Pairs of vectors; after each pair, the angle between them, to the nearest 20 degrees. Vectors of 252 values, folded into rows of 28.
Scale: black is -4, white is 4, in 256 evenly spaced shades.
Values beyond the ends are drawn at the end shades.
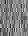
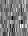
40 degrees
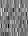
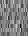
60 degrees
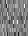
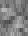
80 degrees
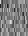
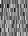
40 degrees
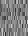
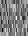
100 degrees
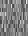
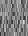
40 degrees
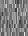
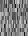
160 degrees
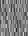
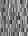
80 degrees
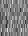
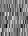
40 degrees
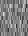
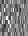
100 degrees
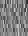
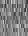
20 degrees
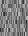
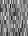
100 degrees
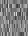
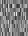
20 degrees
